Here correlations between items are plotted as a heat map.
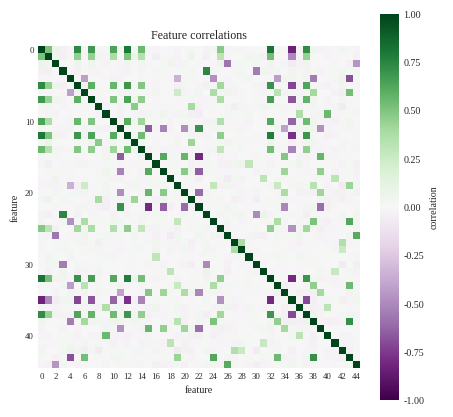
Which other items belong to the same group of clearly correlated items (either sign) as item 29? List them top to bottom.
16
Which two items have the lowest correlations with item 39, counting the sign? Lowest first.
22, 11
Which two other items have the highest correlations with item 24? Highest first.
43, 38
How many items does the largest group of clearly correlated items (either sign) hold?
11
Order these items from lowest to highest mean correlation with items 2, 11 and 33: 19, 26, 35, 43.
26, 35, 19, 43
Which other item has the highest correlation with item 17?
15
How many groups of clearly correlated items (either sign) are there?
10
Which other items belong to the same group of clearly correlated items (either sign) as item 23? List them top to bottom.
3, 30
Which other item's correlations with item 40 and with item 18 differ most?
9
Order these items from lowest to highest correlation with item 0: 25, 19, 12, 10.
19, 25, 10, 12
